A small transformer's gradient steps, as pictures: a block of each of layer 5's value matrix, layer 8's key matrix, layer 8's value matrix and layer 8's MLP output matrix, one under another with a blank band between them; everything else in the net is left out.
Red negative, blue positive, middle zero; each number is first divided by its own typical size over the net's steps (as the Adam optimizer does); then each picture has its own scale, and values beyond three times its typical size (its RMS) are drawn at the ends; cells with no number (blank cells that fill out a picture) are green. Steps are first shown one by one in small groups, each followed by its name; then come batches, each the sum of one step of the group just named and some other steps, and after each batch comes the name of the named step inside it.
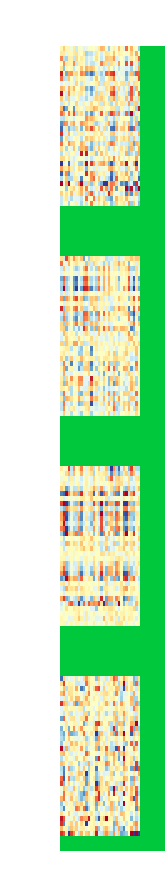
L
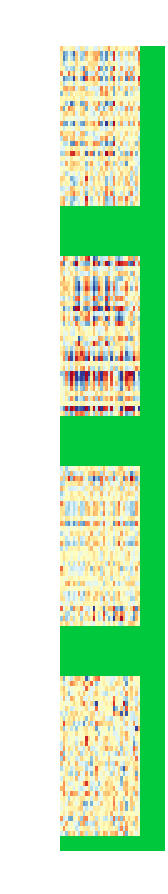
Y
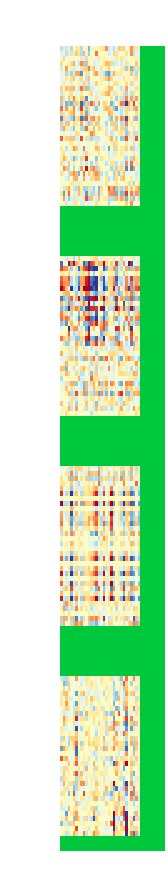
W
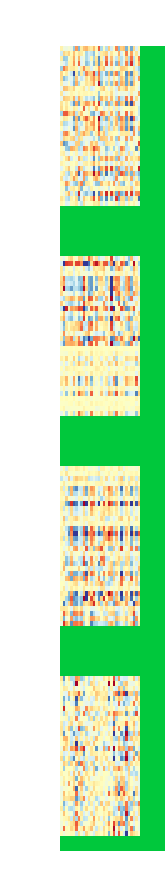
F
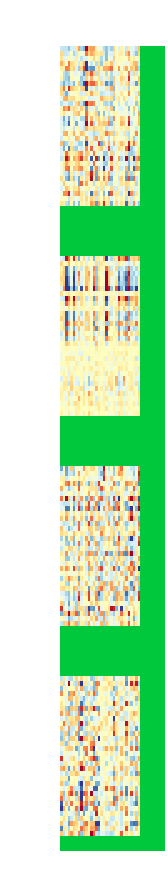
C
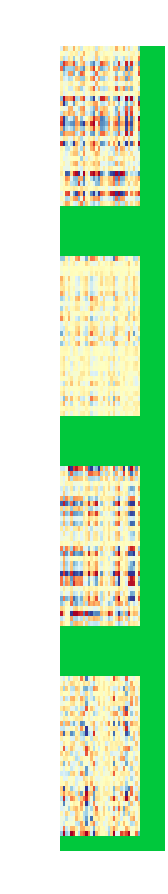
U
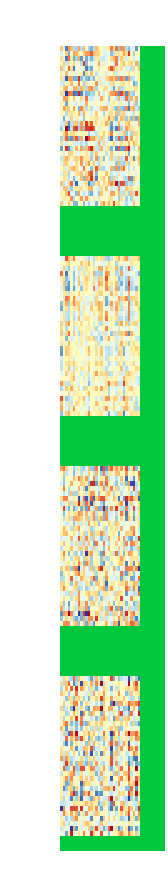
C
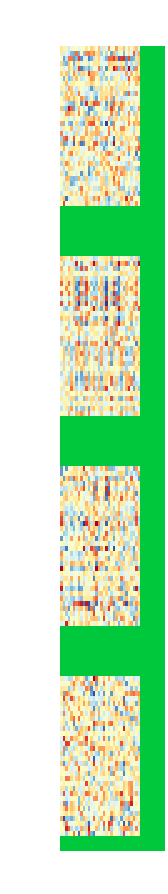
Y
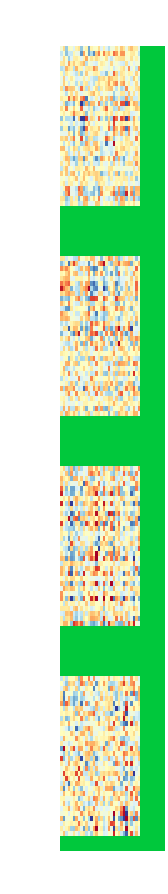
W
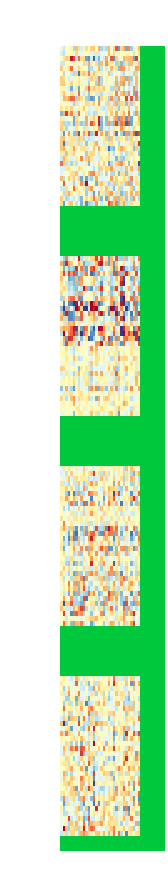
F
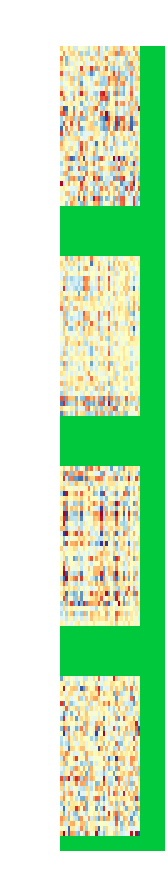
L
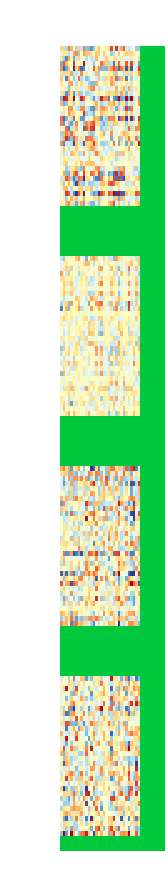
U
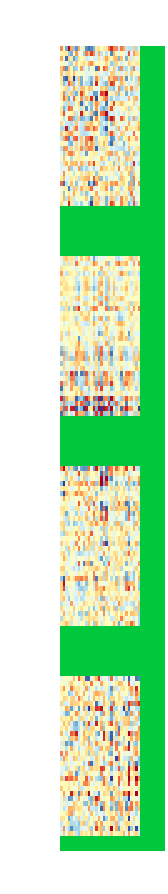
Y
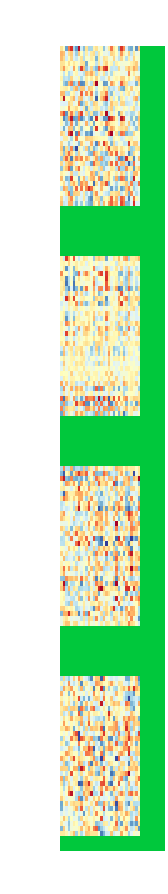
C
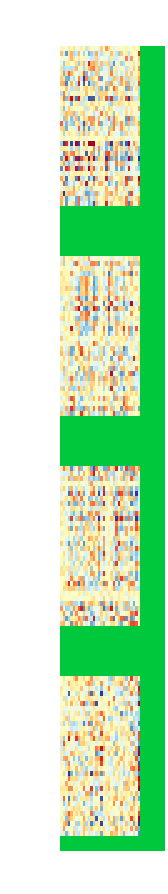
Y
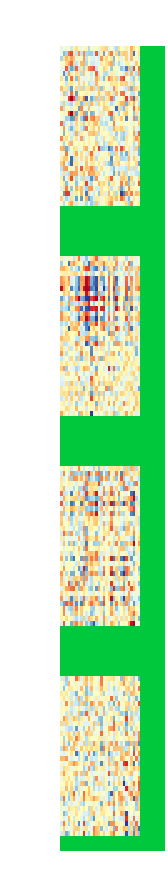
W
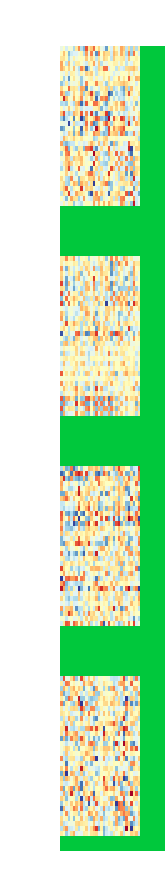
C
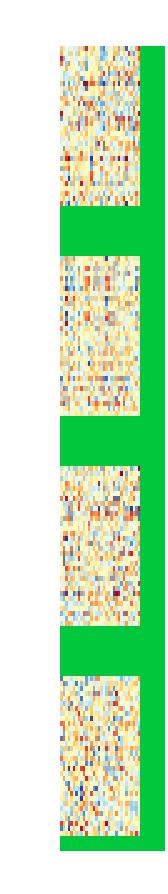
C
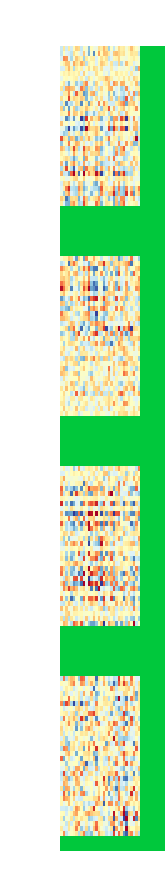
W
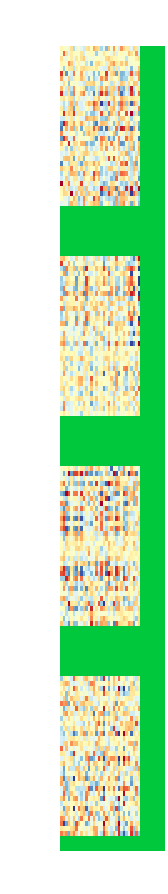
L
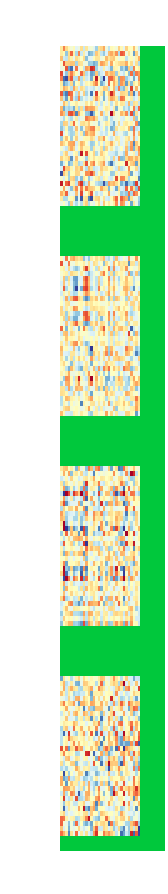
L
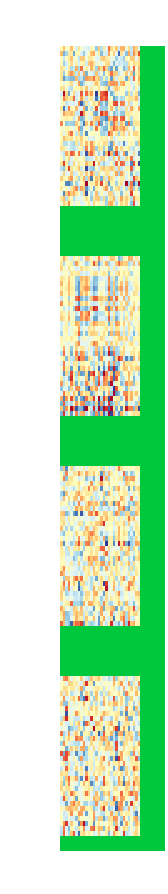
Y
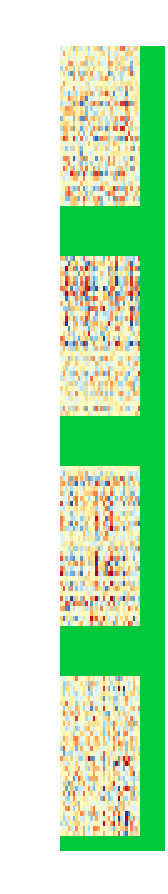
W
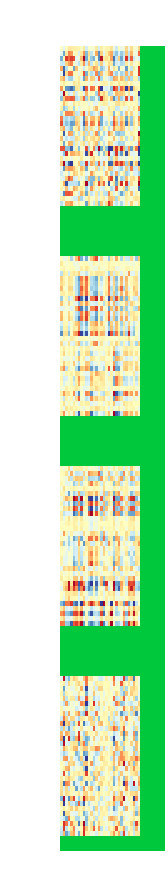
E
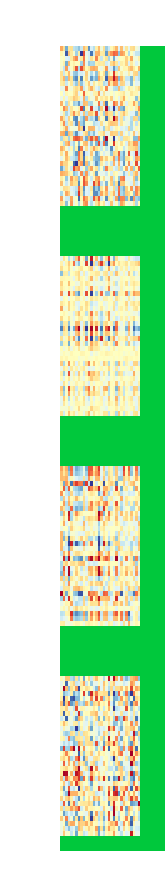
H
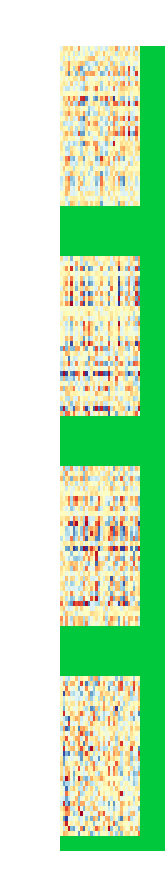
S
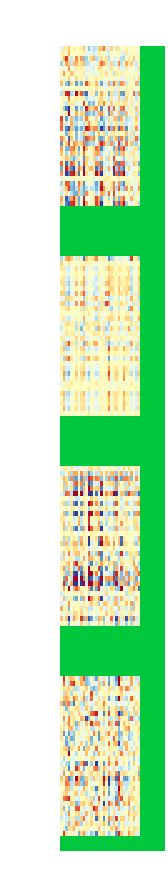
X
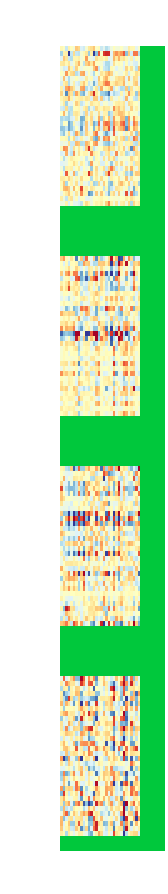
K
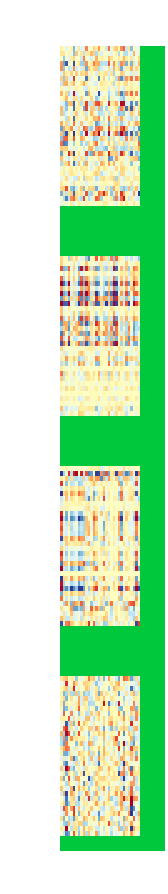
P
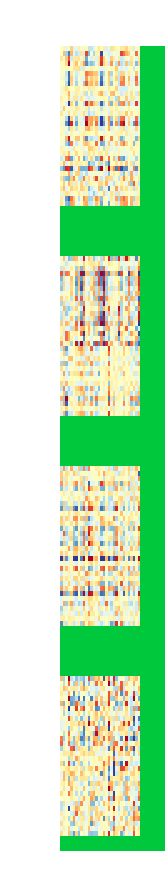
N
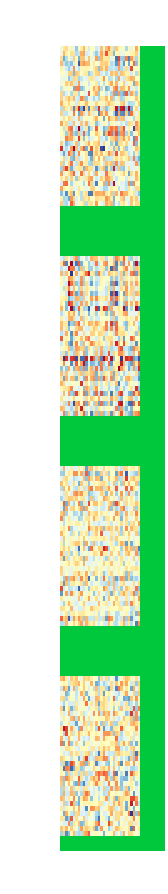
P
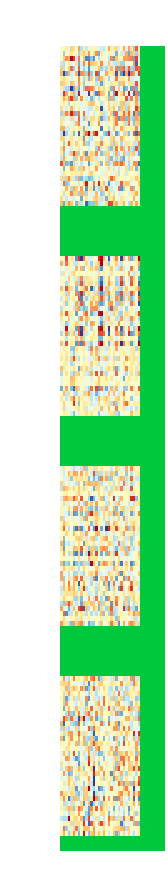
E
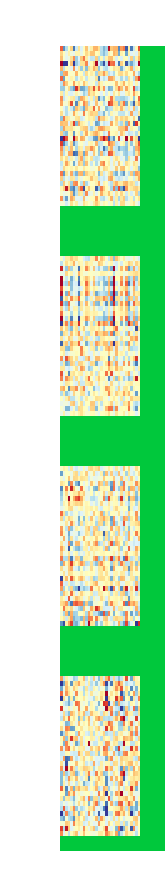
P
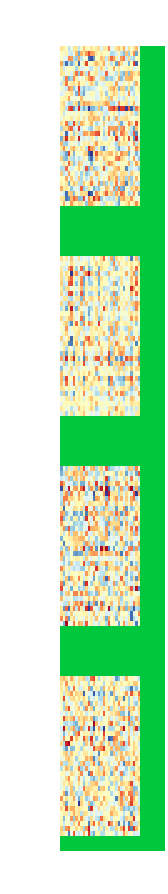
P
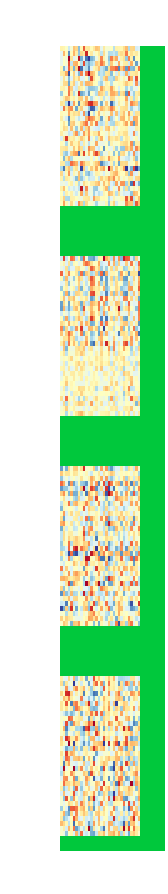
N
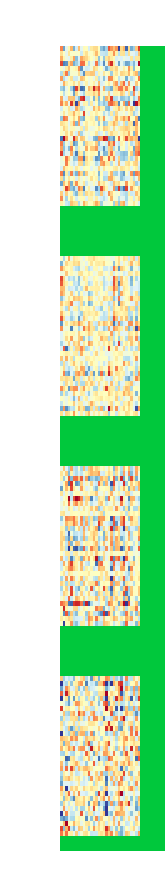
S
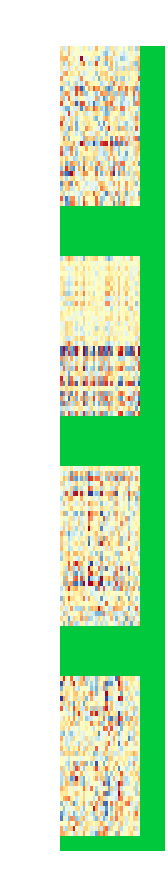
X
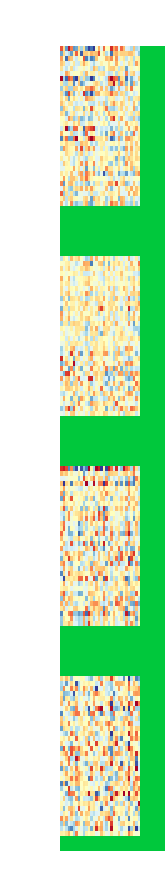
H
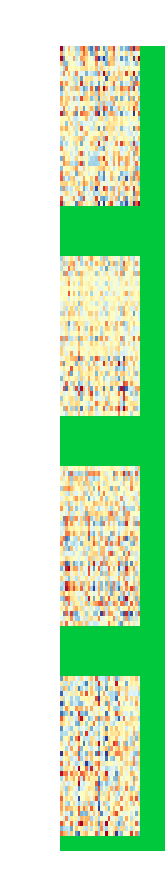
H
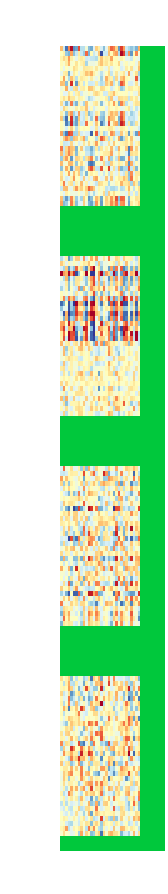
N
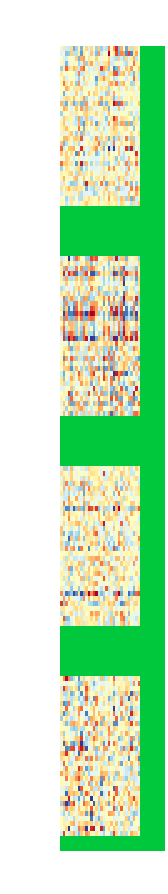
H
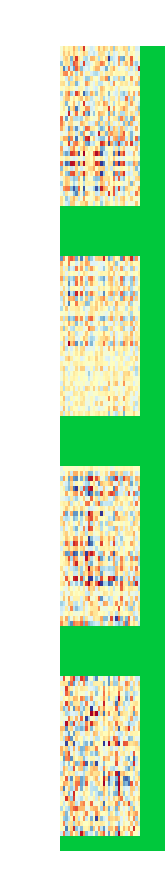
X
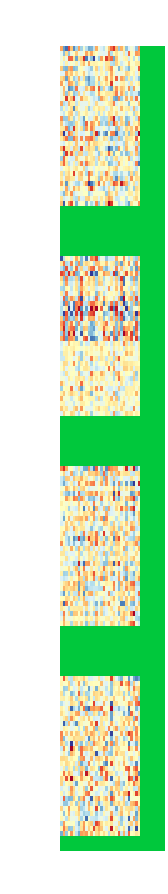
E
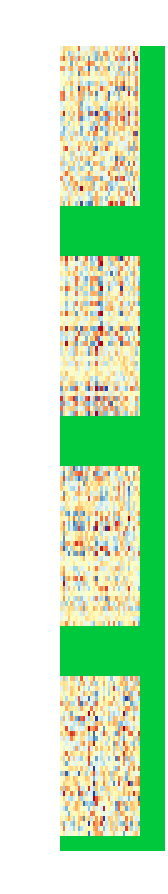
K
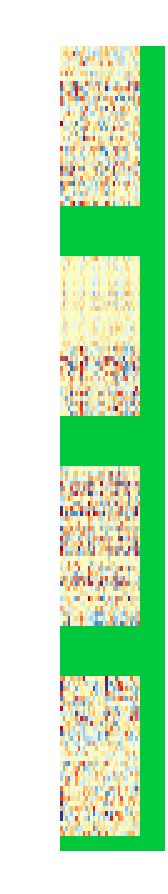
X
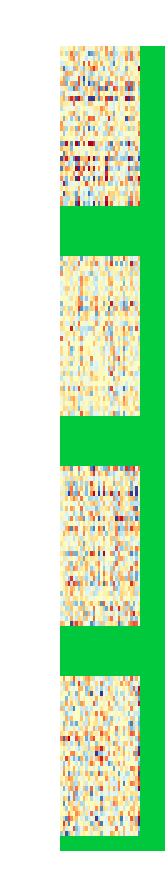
E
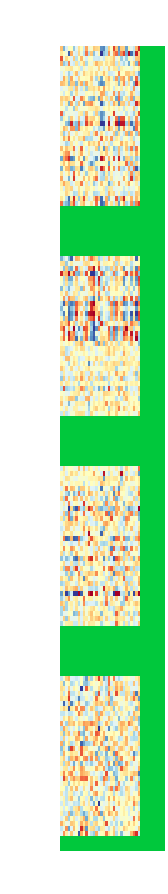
N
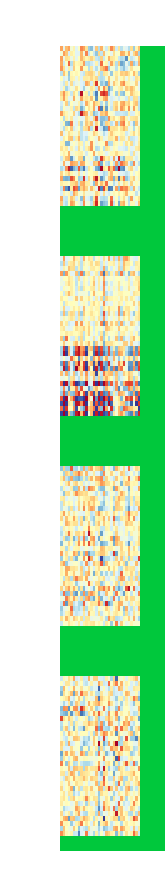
N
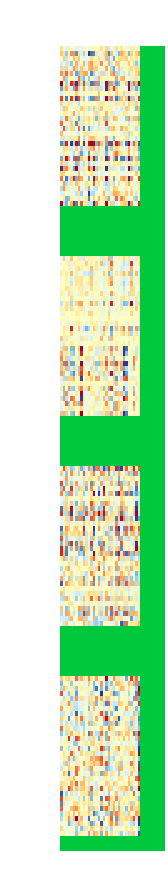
H
